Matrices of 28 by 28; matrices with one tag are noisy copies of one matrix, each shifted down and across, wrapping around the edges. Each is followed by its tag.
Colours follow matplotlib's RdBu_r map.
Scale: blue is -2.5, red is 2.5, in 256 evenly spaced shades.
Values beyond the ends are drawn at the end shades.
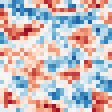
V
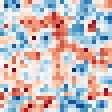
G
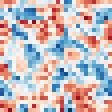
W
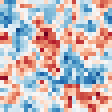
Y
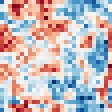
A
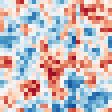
Y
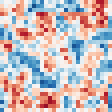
W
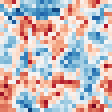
Y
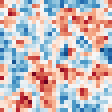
Y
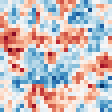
Y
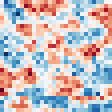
V
